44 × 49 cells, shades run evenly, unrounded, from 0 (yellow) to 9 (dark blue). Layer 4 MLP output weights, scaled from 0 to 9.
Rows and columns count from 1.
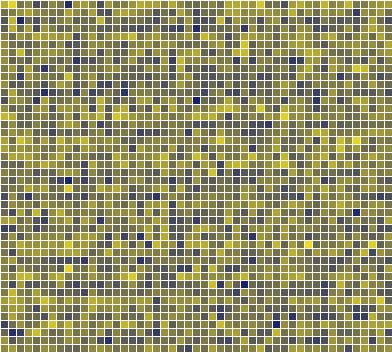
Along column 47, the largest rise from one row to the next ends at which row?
32
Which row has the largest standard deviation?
31
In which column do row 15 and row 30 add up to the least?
36
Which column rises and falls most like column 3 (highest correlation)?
43
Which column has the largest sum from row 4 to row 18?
10
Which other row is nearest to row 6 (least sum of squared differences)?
44
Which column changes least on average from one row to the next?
21
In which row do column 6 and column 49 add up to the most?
12
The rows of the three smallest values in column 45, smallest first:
18, 9, 38
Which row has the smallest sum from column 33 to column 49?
1
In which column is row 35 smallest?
17
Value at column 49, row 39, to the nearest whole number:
4
